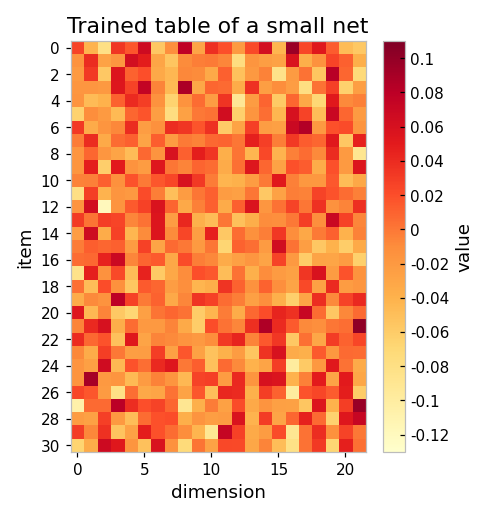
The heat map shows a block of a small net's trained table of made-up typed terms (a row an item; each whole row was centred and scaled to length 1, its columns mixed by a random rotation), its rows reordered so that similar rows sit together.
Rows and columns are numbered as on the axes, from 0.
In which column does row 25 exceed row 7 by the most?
20
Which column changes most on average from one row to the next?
3
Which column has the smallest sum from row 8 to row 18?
11
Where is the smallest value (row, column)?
12, 2
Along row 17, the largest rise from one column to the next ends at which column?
1
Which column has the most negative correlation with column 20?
8
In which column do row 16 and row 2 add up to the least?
21
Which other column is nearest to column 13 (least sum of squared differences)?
10
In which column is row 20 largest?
17
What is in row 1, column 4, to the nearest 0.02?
0.06
